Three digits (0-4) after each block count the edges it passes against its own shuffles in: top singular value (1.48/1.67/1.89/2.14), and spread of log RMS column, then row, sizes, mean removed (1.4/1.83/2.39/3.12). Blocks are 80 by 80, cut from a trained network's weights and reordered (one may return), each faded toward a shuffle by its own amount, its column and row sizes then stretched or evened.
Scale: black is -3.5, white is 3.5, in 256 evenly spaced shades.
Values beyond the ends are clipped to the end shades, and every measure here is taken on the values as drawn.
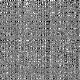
4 1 4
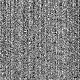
3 1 0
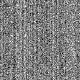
3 0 1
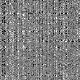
4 3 3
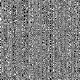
1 4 0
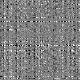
4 2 4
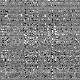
2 3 3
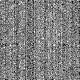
3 1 1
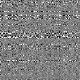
3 2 4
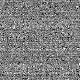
1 1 1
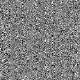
0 3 0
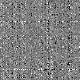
1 3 3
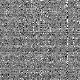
1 3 0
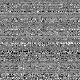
2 1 4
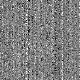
2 3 0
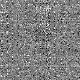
0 3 0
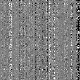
4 4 1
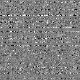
0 1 4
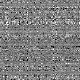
2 2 4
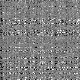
3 1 4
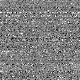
0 0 3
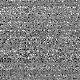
1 1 3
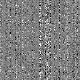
0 4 1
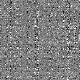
0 3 1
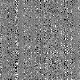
0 4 2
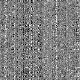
3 3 2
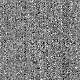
0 2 1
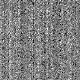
2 2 1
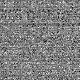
1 1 1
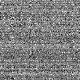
2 1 1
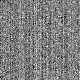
3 1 1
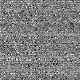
1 1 2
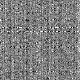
3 0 3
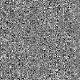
1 3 2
